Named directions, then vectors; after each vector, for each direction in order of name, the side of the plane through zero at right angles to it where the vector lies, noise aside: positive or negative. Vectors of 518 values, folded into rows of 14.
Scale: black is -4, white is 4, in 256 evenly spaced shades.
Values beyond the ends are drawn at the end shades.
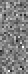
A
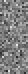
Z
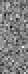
positive, negative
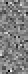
negative, negative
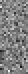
positive, positive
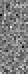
negative, positive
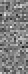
negative, positive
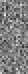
negative, positive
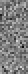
negative, positive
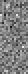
positive, negative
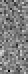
negative, negative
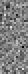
negative, positive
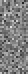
negative, positive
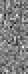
positive, negative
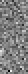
negative, negative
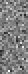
positive, positive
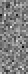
negative, positive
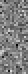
negative, negative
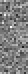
negative, positive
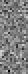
negative, negative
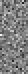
negative, positive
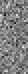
positive, negative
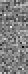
negative, positive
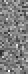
positive, positive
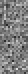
negative, positive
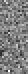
positive, positive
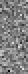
negative, negative
